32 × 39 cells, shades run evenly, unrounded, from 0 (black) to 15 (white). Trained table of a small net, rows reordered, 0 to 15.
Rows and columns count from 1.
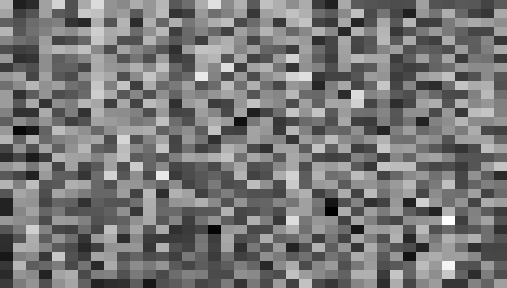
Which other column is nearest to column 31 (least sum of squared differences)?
6
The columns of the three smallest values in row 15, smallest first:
2, 3, 30
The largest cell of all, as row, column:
25, 35
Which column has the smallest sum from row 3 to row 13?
31
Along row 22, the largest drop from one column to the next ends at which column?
13
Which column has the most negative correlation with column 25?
24
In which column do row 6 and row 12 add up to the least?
14
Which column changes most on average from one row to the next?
28
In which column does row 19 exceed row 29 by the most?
32
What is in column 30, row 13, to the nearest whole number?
8
